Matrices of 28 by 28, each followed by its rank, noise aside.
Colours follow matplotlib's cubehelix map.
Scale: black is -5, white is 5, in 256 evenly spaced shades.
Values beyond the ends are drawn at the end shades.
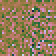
five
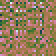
two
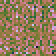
five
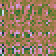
two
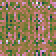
three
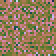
six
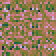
five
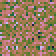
five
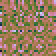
three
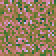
six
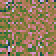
three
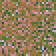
six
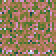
four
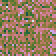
five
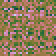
three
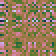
two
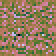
five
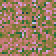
five
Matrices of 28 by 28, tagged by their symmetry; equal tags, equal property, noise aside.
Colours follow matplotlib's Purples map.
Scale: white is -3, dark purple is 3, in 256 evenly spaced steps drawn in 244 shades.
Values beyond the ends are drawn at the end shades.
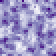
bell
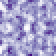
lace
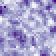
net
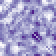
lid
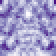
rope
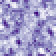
bell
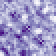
net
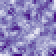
lid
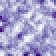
net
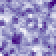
net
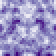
rope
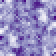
bell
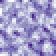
lid
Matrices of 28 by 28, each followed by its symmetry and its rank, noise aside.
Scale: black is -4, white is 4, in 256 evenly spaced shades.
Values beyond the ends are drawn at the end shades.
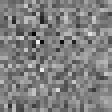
no symmetry, rank six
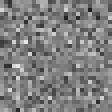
antisymmetric, rank eight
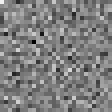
symmetric, rank eight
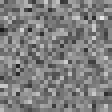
no symmetry, rank eight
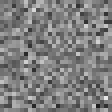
no symmetry, rank seven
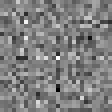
no symmetry, rank six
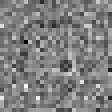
symmetric, rank seven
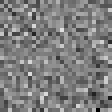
symmetric, rank seven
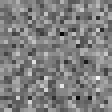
antisymmetric, rank six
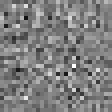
antisymmetric, rank six
